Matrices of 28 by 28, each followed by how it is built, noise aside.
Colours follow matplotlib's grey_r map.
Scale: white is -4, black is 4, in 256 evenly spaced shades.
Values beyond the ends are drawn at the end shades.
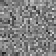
blocks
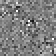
block diagonal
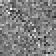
banded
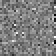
uneven columns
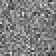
noise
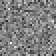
noise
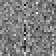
uneven columns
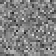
repeating columns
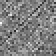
Hankel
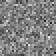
noise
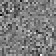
block diagonal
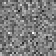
repeating columns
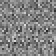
repeating columns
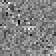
banded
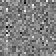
uneven columns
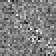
block diagonal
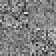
block diagonal
